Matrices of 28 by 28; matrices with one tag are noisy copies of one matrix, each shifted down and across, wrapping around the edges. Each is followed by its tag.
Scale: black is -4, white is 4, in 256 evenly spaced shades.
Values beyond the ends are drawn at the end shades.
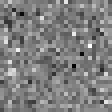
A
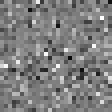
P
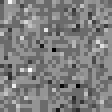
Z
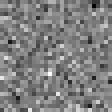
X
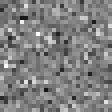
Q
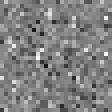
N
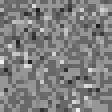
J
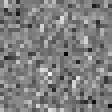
N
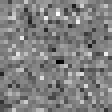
X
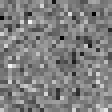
Z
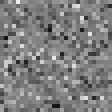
X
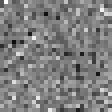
Z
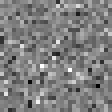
Q
